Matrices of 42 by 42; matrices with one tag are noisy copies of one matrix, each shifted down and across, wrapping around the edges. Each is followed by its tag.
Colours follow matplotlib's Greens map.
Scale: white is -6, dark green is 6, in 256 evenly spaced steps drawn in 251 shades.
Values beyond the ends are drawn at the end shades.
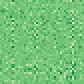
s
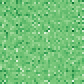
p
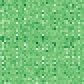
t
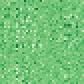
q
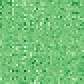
q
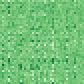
t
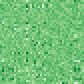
q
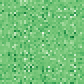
p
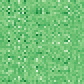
p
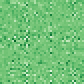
s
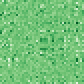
q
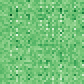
t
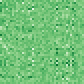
p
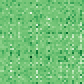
t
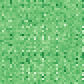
t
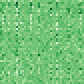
t
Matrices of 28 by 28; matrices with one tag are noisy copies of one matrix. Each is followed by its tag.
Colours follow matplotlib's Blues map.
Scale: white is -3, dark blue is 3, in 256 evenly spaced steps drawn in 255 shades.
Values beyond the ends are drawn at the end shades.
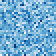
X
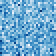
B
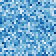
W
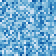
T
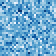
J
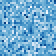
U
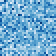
W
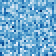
B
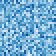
U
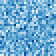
X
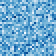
X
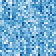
T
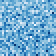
X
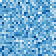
J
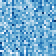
T
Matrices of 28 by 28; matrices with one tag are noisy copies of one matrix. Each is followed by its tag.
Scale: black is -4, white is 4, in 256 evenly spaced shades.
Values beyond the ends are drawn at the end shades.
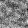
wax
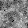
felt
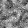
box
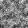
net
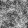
felt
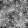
felt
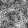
felt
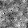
felt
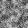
box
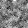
box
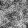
felt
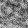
wax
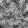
net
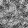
net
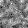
net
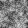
felt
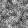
box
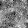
felt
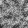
net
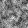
box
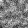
net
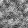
net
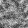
net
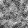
net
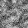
box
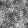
felt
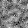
box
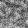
wax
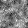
felt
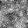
felt
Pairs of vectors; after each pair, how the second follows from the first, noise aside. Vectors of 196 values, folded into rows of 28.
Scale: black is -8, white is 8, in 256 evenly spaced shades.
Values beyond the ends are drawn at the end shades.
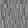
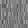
sign-scrambled.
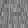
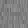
shrunk.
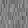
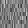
negated, scaled up.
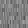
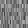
scaled up.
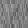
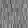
sign-scrambled.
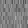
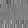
reversed, negated, partly zeroed.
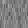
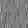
wrapped around, negated, partly zeroed.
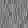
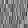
negated, scaled up.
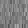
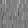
reversed, negated, partly zeroed.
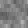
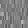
sign-scrambled.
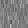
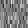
scaled up.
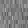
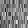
negated, scaled up.
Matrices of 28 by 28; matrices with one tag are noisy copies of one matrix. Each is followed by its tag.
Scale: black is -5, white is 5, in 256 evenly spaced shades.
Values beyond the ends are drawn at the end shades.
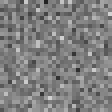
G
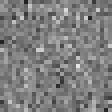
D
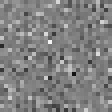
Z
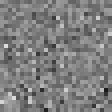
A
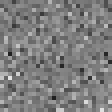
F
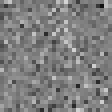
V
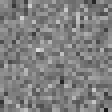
D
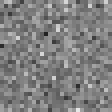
V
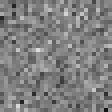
D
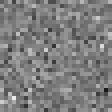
A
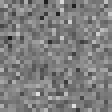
G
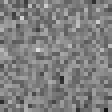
D
